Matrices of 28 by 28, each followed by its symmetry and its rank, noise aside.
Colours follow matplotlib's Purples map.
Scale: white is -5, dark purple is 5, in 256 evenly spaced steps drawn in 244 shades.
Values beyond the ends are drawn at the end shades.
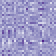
antisymmetric, rank two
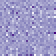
no symmetry, rank four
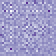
symmetric, rank four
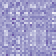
no symmetry, rank four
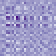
no symmetry, rank two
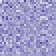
no symmetry, rank four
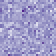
no symmetry, rank four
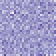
symmetric, rank four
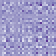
antisymmetric, rank two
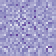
symmetric, rank three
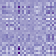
antisymmetric, rank two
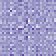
no symmetry, rank four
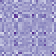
symmetric, rank two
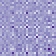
symmetric, rank two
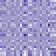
no symmetry, rank two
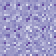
symmetric, rank three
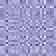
antisymmetric, rank two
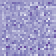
antisymmetric, rank four
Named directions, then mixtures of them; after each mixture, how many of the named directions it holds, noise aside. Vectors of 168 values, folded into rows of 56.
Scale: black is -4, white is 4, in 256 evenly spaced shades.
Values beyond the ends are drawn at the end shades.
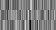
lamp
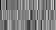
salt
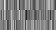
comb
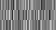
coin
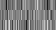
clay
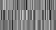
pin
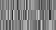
two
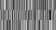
three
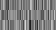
one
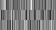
four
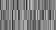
four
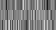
one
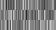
three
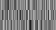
three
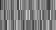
two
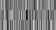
four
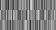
two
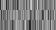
three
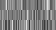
one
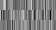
three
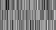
three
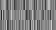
three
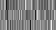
four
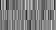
four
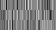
four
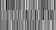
four
